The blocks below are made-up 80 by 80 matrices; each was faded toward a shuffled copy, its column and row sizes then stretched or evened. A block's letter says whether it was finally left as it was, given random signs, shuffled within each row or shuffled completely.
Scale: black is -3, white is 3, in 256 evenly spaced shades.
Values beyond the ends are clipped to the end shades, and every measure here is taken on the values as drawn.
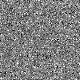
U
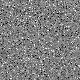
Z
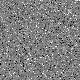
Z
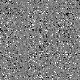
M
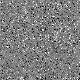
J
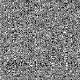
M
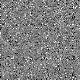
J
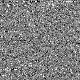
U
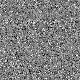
U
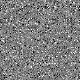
J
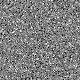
Z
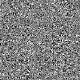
J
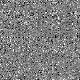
M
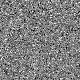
Z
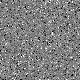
Z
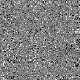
M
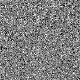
J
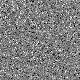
Z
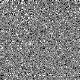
M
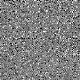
M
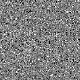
M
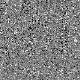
J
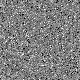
Z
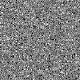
M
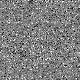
U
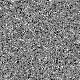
Z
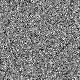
Z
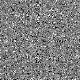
J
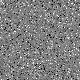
Z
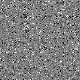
J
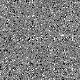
J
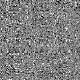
M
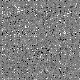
J
